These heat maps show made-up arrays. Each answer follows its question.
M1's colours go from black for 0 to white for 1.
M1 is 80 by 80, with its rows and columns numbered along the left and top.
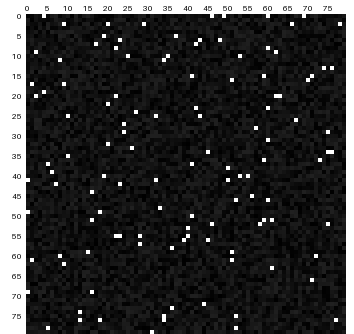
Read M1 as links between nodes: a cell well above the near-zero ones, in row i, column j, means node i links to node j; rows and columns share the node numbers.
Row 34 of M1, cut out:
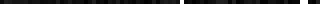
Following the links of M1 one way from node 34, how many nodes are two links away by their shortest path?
5
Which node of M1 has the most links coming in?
node 60
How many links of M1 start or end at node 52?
6
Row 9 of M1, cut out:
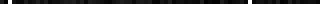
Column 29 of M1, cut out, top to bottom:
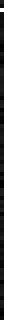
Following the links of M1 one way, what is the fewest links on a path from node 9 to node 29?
2
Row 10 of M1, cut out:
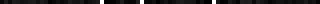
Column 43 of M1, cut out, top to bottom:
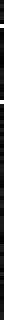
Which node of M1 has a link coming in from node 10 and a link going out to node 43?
node 25
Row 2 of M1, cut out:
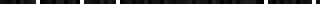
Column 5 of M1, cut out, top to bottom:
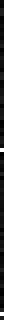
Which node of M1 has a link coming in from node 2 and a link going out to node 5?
node 78
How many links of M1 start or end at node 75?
5
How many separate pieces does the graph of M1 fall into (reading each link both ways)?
11
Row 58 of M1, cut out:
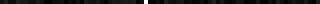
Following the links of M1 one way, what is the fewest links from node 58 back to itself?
8
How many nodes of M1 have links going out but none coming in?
3
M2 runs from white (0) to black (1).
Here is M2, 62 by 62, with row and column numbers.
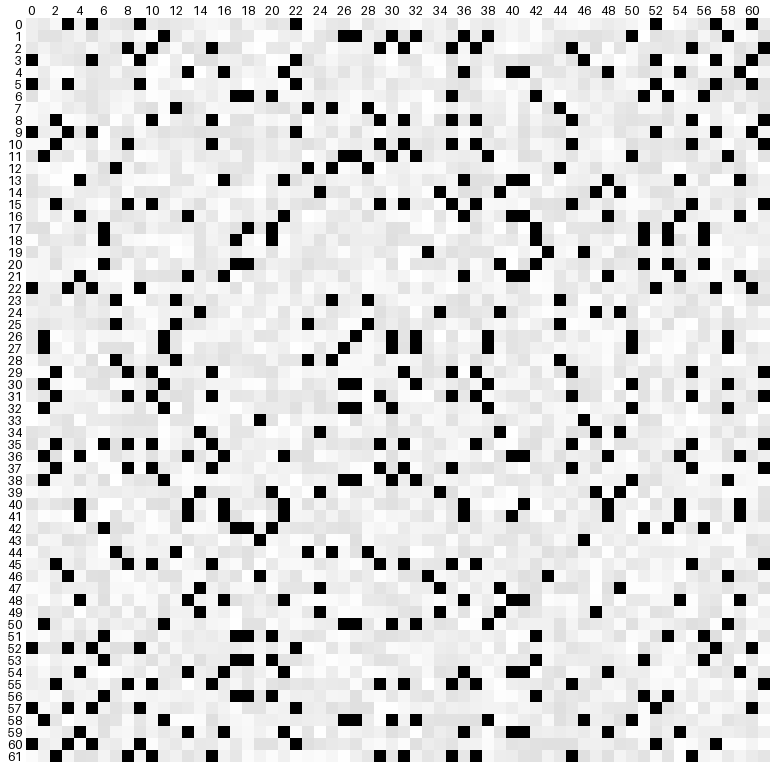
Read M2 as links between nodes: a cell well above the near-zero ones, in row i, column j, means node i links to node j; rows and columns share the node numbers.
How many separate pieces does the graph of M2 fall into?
3
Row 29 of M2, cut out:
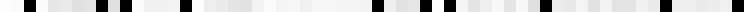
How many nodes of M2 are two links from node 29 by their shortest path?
1
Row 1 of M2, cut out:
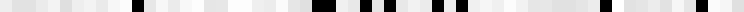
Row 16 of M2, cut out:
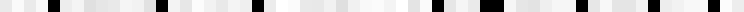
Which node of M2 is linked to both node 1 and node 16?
node 36
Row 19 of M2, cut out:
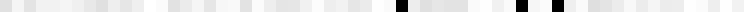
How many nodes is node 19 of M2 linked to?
3
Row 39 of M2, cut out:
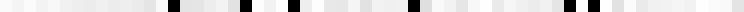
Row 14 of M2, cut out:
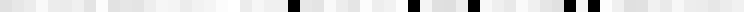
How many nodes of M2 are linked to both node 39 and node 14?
4
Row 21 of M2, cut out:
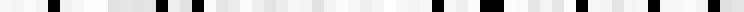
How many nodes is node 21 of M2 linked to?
9
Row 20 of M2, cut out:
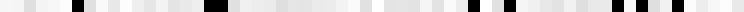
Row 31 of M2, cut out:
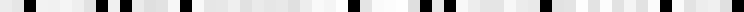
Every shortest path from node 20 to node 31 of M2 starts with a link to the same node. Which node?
node 6
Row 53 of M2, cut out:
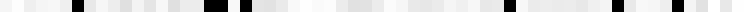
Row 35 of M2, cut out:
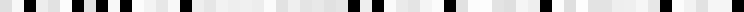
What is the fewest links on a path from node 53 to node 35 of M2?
2
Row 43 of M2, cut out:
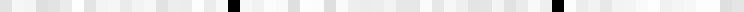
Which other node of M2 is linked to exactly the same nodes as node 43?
node 33
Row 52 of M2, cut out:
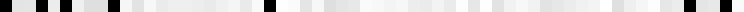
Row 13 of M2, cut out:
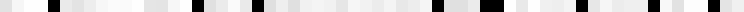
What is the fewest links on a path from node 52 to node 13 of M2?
6
